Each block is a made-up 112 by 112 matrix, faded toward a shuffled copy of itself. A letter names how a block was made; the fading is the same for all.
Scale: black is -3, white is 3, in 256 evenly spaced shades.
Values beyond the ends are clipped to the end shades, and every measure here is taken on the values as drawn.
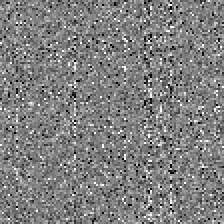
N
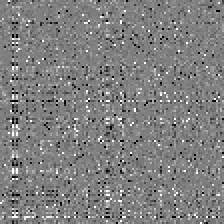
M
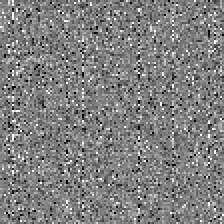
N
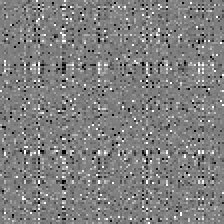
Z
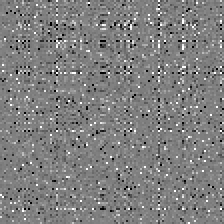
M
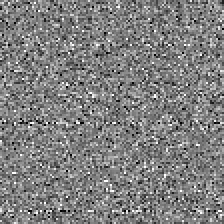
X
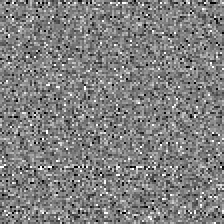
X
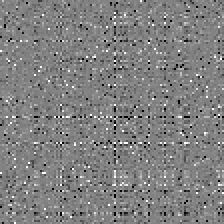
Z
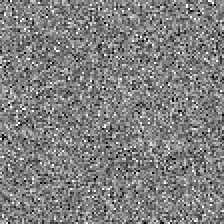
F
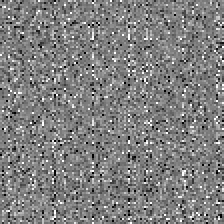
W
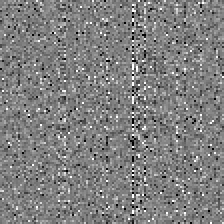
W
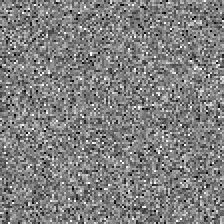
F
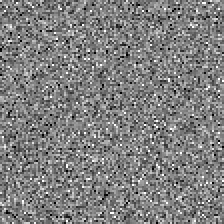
F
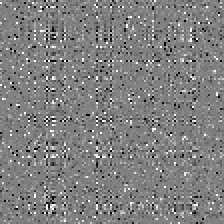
Z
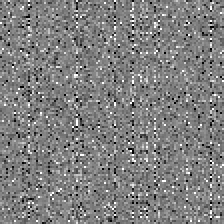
W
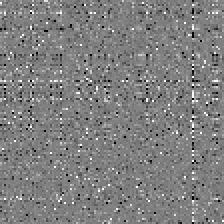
M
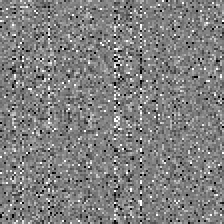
W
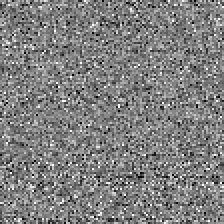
X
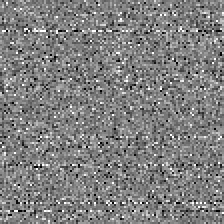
X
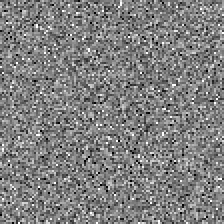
F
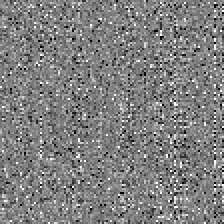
W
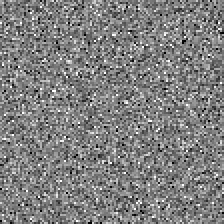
F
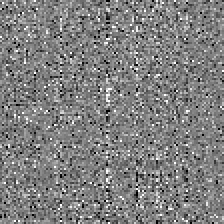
W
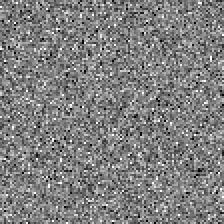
F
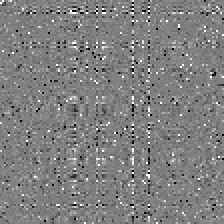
Z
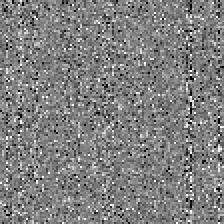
N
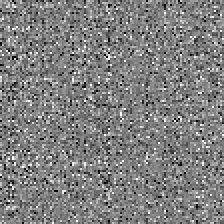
W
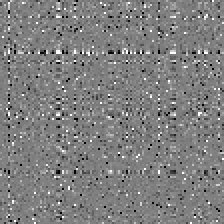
Z
